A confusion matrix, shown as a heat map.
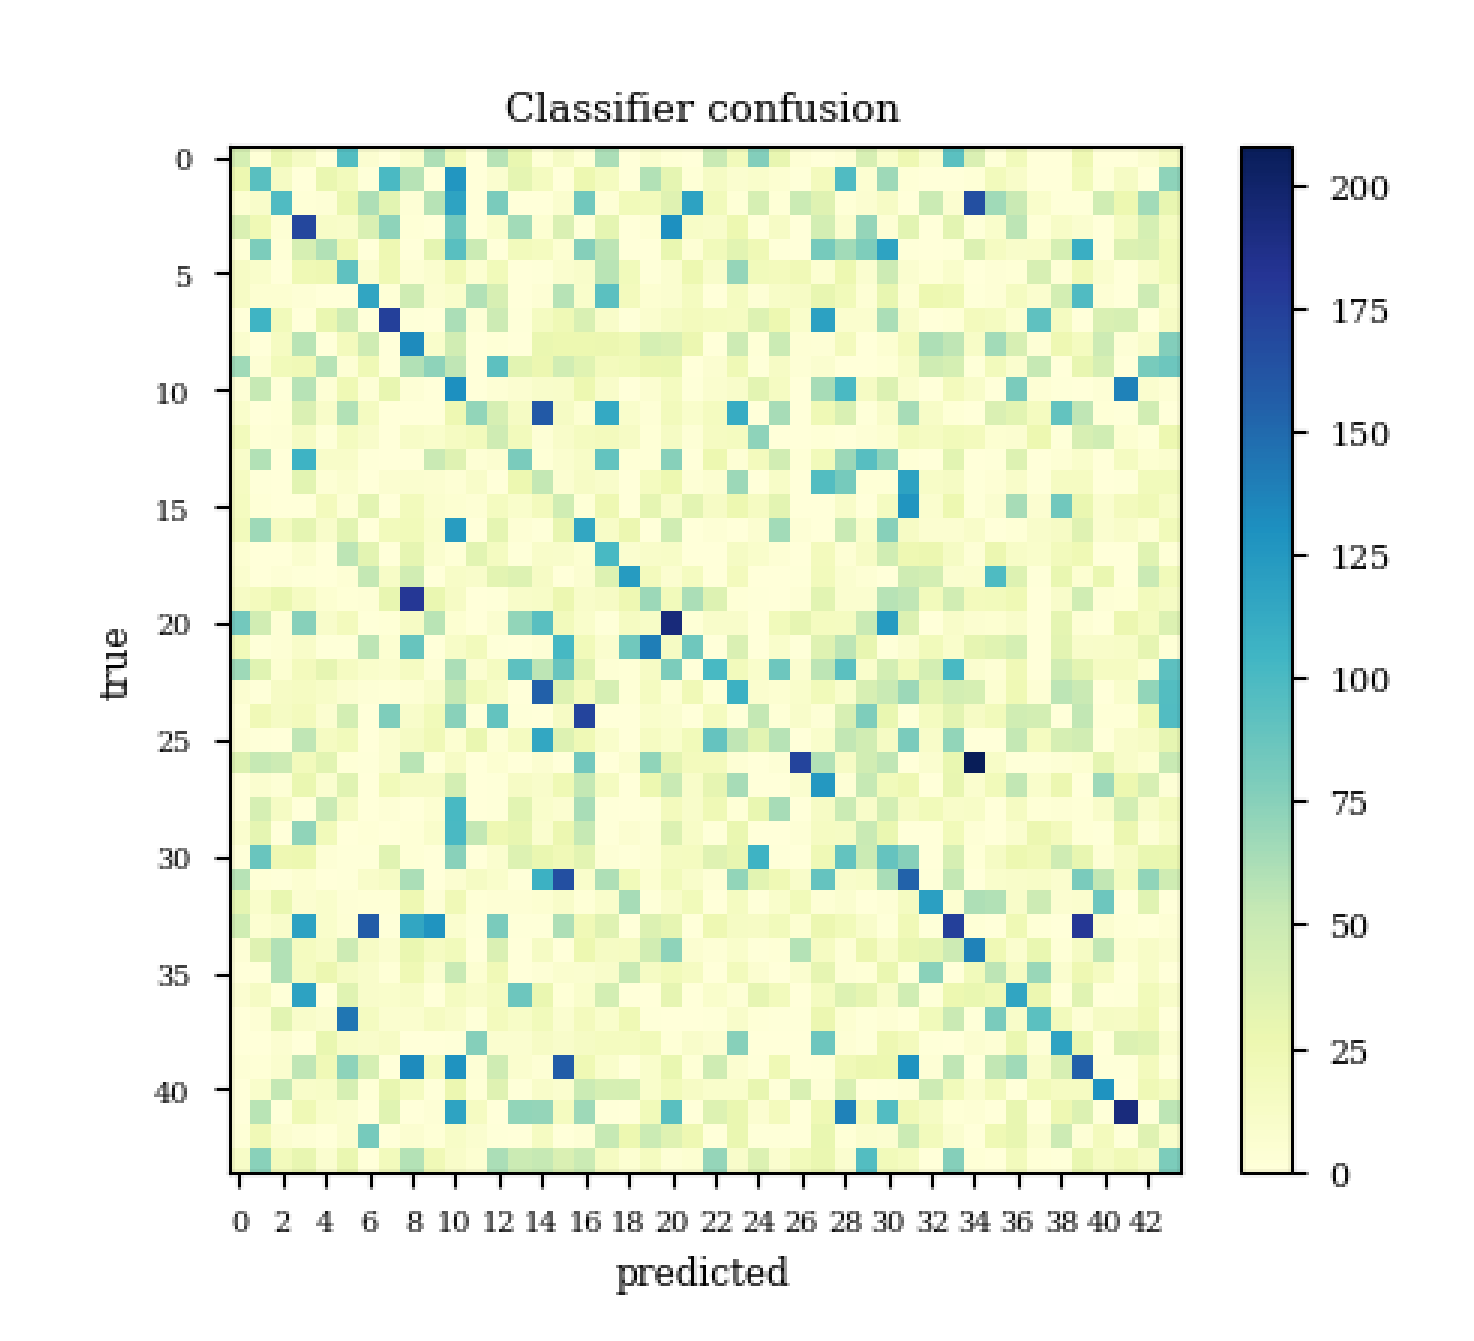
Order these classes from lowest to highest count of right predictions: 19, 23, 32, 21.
19, 21, 23, 32
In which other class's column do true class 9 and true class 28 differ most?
12
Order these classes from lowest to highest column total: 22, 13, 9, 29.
9, 22, 13, 29
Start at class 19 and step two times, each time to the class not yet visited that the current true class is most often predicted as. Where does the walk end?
43
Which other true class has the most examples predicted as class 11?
38
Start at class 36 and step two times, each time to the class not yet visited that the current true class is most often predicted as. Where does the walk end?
20
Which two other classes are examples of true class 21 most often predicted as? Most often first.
19, 15
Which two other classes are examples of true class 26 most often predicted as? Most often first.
34, 16
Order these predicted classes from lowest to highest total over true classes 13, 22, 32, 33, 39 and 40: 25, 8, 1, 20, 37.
37, 1, 25, 20, 8
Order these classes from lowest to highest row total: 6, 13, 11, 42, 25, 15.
42, 15, 6, 13, 25, 11
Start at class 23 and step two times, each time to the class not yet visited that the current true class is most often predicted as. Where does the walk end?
31
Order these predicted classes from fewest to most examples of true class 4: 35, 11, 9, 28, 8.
8, 35, 9, 11, 28
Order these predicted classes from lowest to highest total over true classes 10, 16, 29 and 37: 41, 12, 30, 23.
23, 12, 30, 41
